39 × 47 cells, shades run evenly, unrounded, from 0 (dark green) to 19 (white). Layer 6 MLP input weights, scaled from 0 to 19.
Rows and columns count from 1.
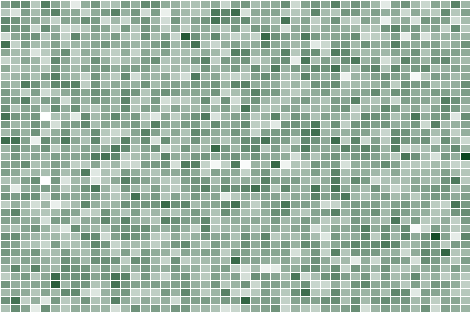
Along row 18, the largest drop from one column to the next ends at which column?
5
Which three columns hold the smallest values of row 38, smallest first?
25, 2, 12
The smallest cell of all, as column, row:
47, 20
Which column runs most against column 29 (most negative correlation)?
39
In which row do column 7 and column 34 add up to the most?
26
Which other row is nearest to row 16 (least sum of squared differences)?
34
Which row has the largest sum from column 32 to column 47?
3
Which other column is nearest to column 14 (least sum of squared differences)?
18
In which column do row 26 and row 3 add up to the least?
29
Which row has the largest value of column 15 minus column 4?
15
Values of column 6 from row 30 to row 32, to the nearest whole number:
12 9 12
